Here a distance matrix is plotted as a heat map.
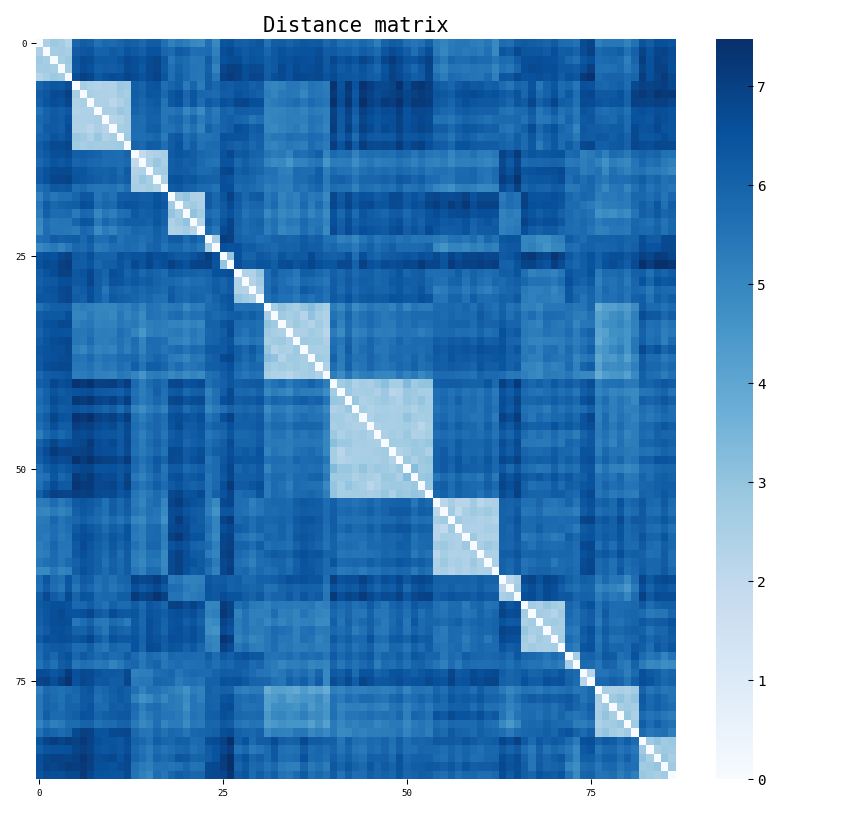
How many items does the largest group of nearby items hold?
14
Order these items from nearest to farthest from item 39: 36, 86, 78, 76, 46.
36, 76, 78, 46, 86
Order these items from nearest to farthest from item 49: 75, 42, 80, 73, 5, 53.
42, 53, 80, 73, 75, 5
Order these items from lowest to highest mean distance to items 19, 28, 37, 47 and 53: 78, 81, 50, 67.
50, 78, 81, 67
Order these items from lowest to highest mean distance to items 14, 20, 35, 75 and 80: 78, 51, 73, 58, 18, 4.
78, 18, 73, 51, 58, 4
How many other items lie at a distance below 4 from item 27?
3
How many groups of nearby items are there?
16
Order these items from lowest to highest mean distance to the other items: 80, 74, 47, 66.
80, 47, 66, 74
